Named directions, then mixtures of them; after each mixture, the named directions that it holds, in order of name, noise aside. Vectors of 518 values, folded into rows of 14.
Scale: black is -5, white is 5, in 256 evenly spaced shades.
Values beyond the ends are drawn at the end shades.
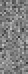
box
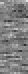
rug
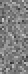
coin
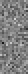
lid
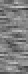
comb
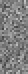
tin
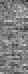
lid, rug.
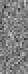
coin, lid, tin.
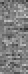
lid, rug.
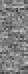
box, comb, tin.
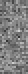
box, comb.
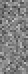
box, coin, lid.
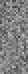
box, coin.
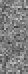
comb, tin.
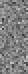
coin.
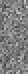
tin.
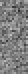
box, lid, rug.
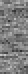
comb, lid, rug.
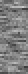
comb.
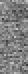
coin, rug.
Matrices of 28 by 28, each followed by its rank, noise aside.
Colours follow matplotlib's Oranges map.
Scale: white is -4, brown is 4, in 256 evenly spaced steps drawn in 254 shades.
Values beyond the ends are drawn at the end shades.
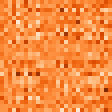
four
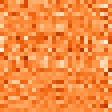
four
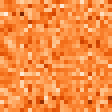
six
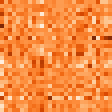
three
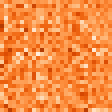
six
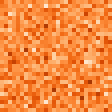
eight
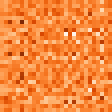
four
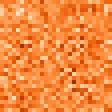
six
